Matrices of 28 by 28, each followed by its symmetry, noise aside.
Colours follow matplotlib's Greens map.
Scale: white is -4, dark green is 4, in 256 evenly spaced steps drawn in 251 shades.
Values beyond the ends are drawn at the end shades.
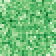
same after a half turn.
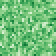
antisymmetric.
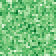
same after a half turn.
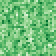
same after a half turn.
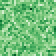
same after a half turn.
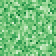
mirrored top to bottom.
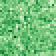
antisymmetric.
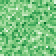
symmetric.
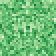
mirrored left to right.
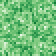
mirrored top to bottom.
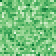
mirrored left to right.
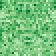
mirrored left to right.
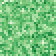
symmetric.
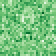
mirrored left to right.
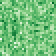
mirrored top to bottom.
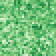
antisymmetric.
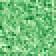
antisymmetric.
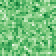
antisymmetric.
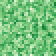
mirrored top to bottom.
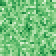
same after a half turn.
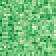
mirrored top to bottom.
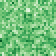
mirrored left to right.
